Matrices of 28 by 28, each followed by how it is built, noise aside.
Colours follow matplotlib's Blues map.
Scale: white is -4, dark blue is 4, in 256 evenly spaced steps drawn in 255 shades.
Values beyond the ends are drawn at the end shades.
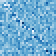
banded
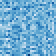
blocks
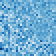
lower triangular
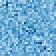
banded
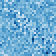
banded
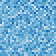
repeating columns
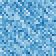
Toeplitz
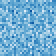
repeating columns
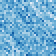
Toeplitz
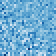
lower triangular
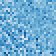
lower triangular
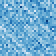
Toeplitz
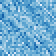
Toeplitz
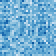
blocks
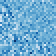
lower triangular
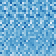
repeating columns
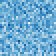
repeating columns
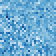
lower triangular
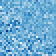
lower triangular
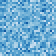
blocks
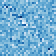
banded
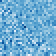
lower triangular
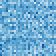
blocks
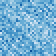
Toeplitz
